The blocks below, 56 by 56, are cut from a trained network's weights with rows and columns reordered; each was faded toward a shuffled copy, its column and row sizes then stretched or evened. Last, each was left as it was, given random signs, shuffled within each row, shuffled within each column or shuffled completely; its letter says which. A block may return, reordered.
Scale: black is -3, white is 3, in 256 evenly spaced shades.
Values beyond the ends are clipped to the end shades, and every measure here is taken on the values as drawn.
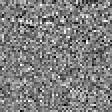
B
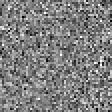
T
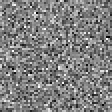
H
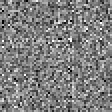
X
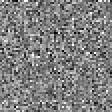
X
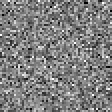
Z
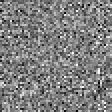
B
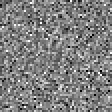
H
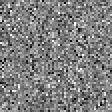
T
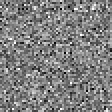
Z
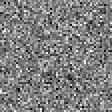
T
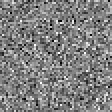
Z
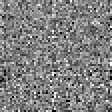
X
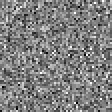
H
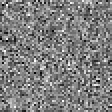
X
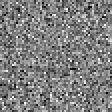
H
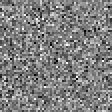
Z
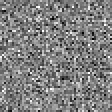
X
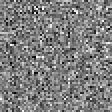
X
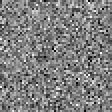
T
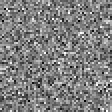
Z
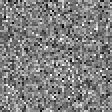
T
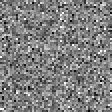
T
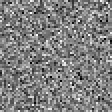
H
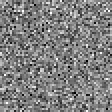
H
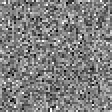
H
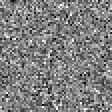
H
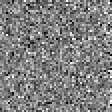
B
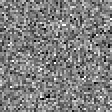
H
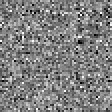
X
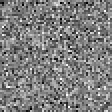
X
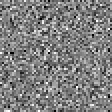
B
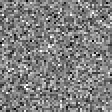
H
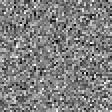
T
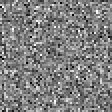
T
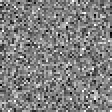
T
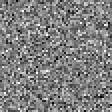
H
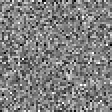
Z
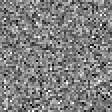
T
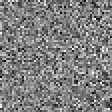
B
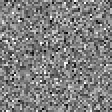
T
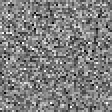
Z
